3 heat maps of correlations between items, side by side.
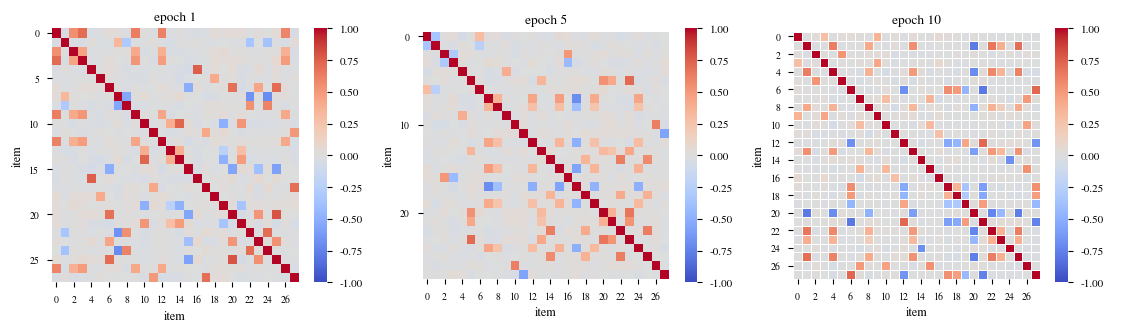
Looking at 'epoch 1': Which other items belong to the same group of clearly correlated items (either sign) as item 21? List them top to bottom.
10, 13, 14, 19
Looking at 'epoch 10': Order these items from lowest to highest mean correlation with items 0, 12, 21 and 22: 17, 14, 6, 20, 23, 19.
6, 17, 20, 14, 23, 19
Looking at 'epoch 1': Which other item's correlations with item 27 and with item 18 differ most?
17
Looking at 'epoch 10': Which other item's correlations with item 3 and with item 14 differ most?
24
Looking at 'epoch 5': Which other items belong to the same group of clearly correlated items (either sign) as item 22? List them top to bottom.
14, 18, 25
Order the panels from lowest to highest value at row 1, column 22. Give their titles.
epoch 1, epoch 5, epoch 10
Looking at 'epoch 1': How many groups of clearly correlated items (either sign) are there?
7
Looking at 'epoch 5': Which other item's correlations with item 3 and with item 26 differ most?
10
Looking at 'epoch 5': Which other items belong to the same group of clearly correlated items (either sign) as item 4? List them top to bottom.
9
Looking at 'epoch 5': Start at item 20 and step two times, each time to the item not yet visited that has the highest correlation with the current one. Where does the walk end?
5
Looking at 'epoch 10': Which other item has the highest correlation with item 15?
26
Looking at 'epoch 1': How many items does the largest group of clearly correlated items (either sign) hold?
6
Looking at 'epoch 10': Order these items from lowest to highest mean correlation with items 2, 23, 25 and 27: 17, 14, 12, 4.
12, 14, 17, 4
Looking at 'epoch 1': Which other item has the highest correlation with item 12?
0
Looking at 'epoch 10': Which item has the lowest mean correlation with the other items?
20
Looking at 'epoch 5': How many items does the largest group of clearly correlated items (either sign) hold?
7
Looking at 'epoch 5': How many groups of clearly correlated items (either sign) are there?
8
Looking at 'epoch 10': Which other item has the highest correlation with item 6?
27
